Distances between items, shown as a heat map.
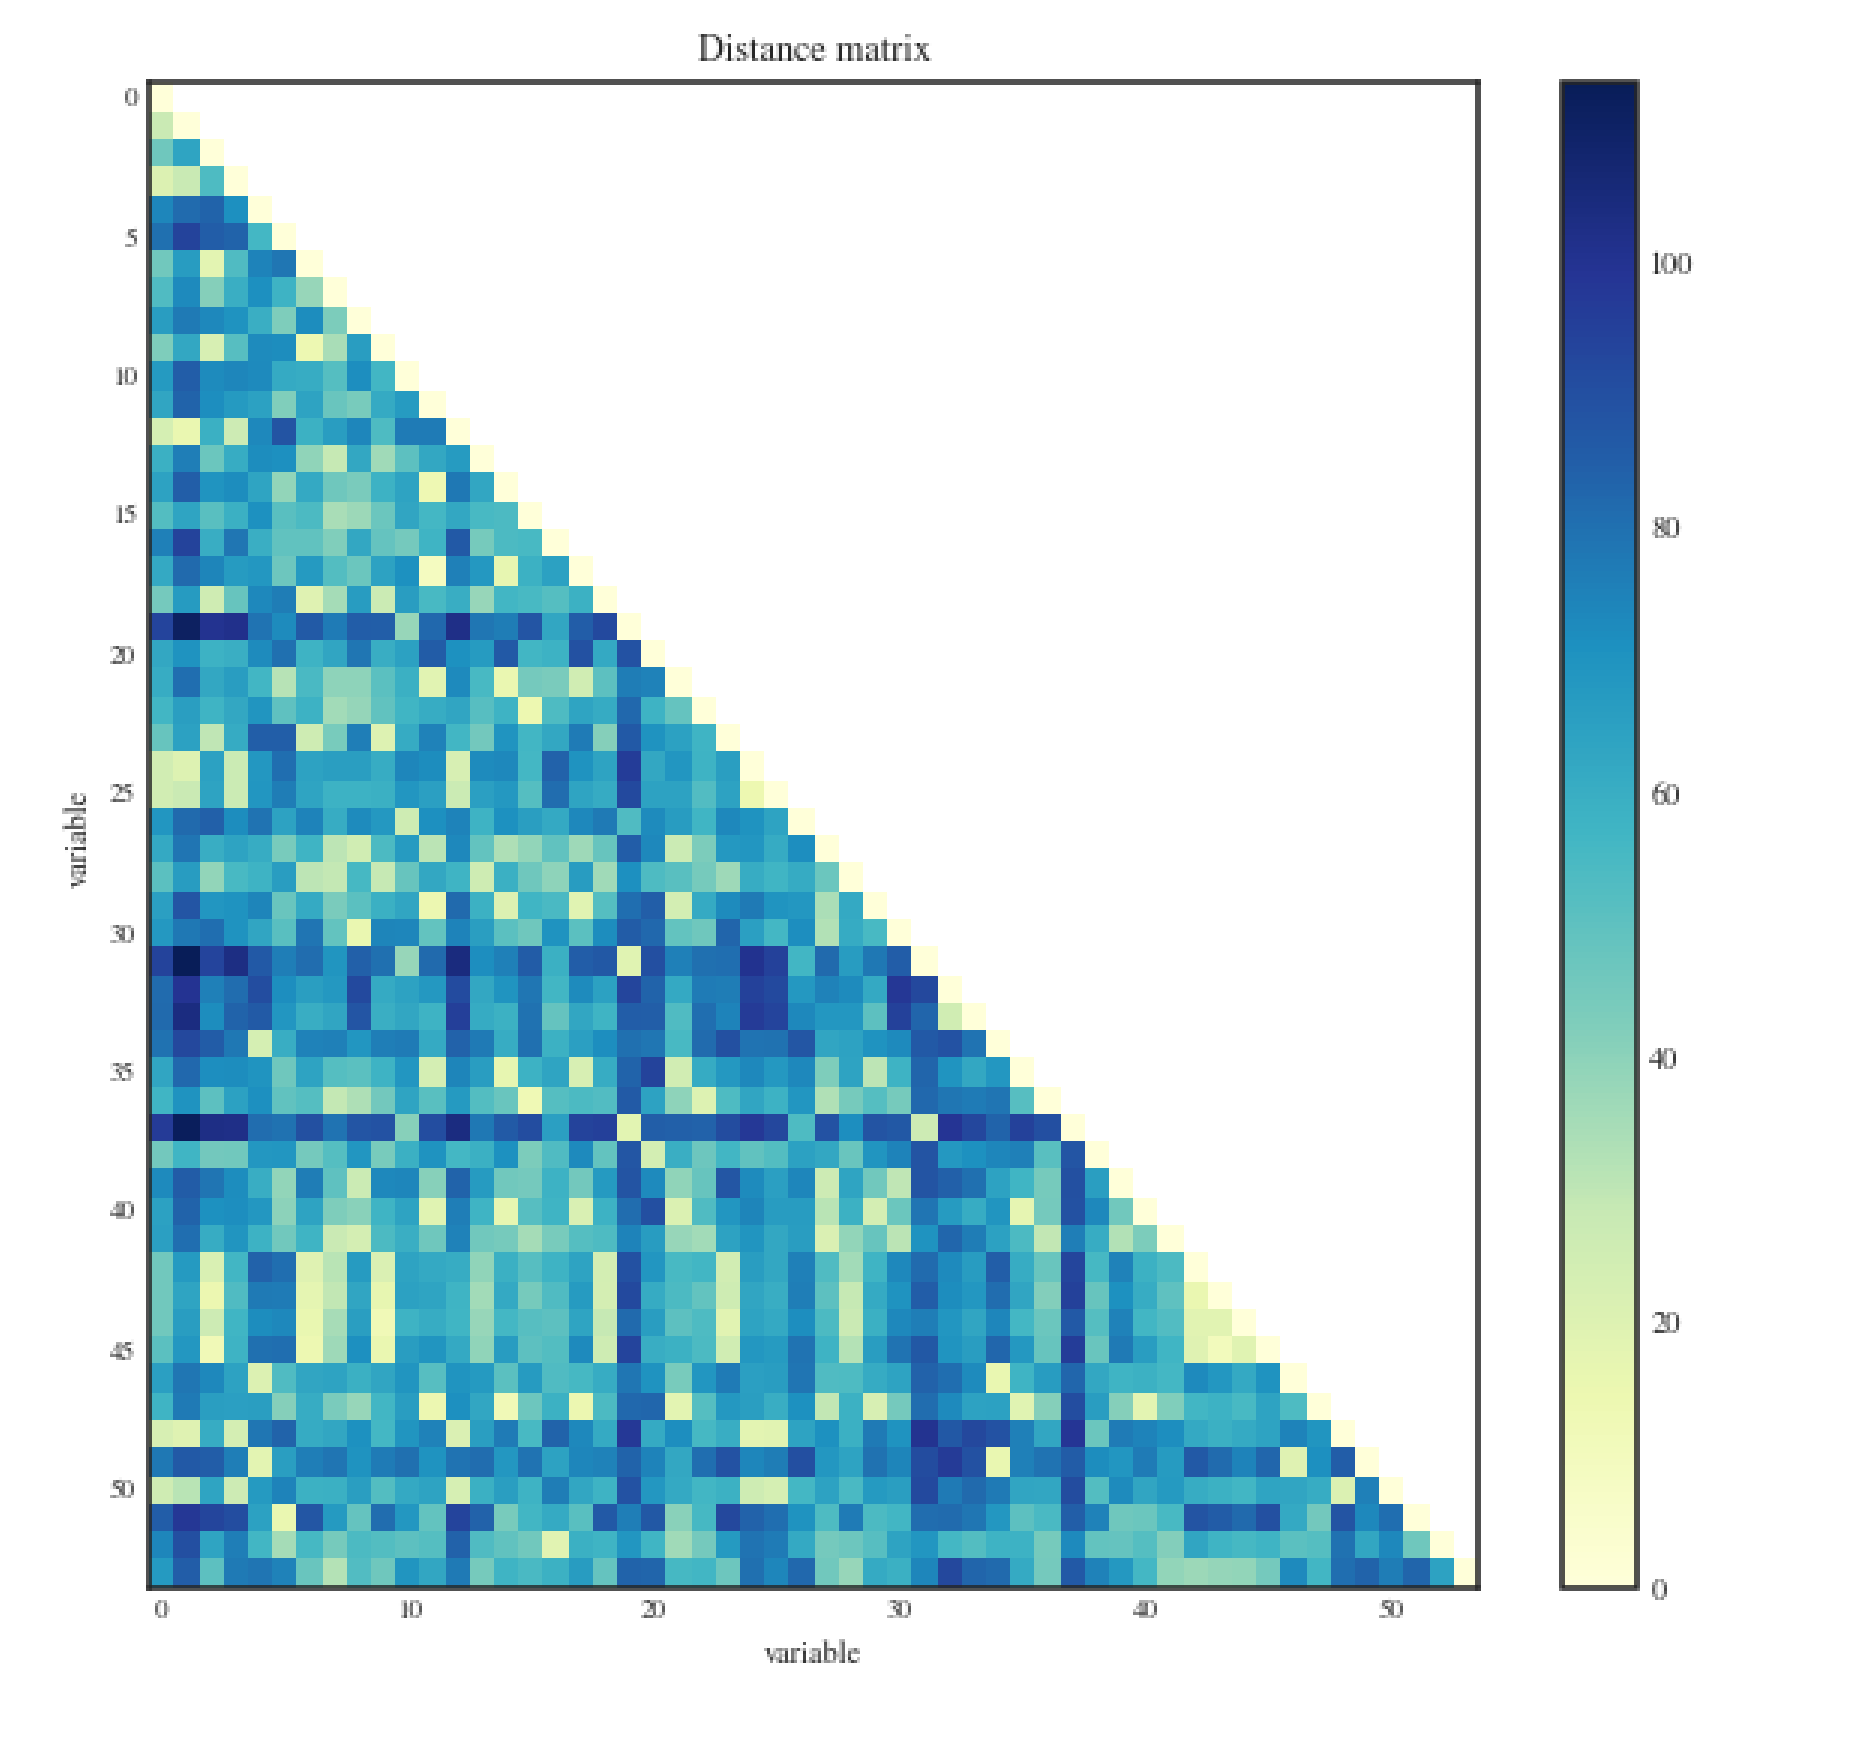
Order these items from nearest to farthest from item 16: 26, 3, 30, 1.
26, 30, 3, 1
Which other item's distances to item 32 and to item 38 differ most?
20
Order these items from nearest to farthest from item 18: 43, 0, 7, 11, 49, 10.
43, 7, 0, 11, 10, 49
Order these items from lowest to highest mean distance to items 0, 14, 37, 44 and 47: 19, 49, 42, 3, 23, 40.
40, 42, 23, 3, 19, 49
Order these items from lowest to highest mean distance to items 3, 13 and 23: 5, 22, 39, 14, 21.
22, 21, 14, 39, 5
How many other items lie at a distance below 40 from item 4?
3
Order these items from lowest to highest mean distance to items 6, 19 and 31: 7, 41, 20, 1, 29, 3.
7, 41, 29, 20, 3, 1
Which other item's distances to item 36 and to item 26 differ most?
15
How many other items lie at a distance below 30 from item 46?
3
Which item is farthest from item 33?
1
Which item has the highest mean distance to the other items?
37
